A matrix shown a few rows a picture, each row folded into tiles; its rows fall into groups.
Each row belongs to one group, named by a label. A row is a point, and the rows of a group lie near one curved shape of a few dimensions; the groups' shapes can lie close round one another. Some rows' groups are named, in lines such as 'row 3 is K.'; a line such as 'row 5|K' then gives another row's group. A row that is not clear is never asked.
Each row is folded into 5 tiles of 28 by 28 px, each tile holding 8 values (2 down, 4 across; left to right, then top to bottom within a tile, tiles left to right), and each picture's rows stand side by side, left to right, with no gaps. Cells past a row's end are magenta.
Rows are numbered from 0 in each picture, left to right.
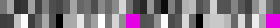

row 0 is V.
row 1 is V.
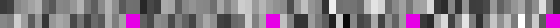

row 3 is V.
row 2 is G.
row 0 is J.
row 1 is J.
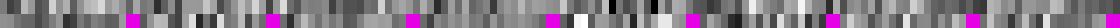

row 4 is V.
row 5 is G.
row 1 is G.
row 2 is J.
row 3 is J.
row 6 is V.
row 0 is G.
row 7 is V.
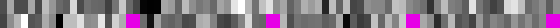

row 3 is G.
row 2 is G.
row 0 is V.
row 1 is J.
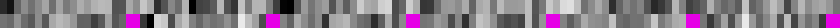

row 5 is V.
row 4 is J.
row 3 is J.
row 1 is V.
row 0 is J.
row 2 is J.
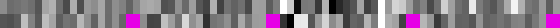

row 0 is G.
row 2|V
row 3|G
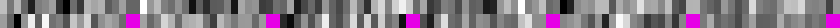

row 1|J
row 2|V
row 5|G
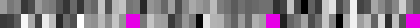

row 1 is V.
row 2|V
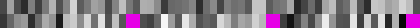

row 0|V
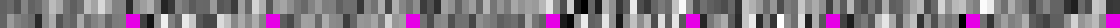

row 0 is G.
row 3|J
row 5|G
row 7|J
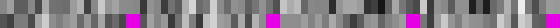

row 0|V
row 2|J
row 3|J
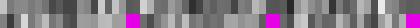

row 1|J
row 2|J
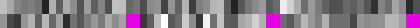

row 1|V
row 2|J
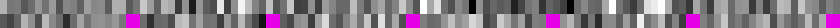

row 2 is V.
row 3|J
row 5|J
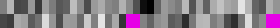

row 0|V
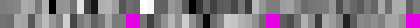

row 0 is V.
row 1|J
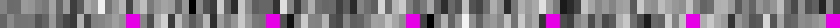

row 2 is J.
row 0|G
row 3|V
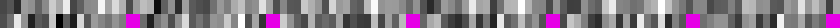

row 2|G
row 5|G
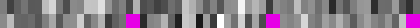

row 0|G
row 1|G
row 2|J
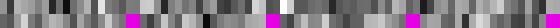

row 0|J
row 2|J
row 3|J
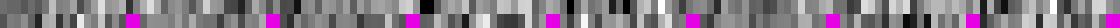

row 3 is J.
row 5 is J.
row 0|G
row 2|J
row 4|J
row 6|G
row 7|V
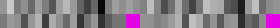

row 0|J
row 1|J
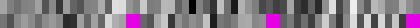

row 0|G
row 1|V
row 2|V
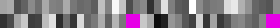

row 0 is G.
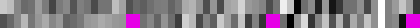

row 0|J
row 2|V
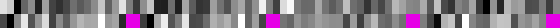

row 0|V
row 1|V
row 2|J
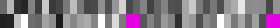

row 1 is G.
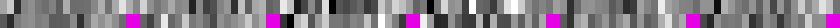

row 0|J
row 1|J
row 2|V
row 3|G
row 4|J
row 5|J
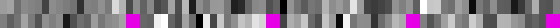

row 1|V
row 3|J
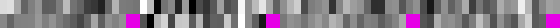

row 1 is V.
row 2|J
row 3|J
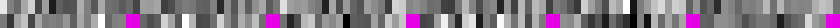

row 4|G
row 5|J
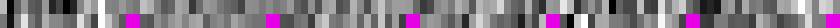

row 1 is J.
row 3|J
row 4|V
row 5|J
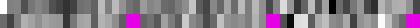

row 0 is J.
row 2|V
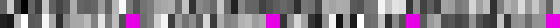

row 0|V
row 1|V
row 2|G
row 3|G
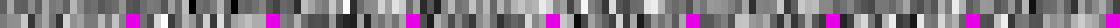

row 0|V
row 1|V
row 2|G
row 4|G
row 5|V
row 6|G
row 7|V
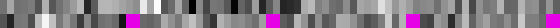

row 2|J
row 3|V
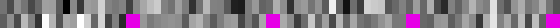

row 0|G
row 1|J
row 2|G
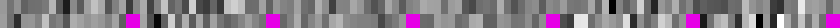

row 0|G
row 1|G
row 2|J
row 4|V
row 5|G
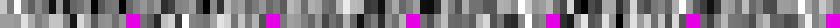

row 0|J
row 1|G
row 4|V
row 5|J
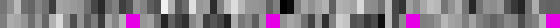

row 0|J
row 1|G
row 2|J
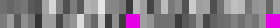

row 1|G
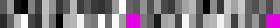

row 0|V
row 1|G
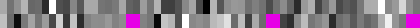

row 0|G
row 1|G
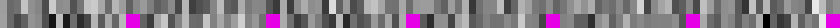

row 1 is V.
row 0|G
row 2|G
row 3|V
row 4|V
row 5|G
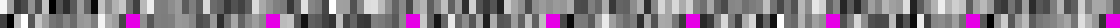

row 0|V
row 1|J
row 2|G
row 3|G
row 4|V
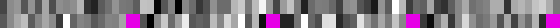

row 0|V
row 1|V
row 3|V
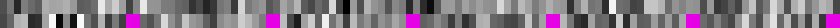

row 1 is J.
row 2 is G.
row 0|G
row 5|V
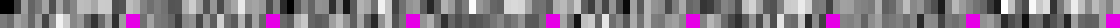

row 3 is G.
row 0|J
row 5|G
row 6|J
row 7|G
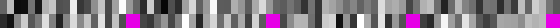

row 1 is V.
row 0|V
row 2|G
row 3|G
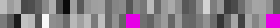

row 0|G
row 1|J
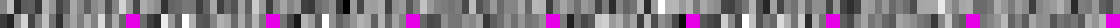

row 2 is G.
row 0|V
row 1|G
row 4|V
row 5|G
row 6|J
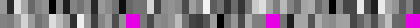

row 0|J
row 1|J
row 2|V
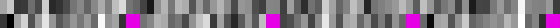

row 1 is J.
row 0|V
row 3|V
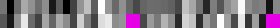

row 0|J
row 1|G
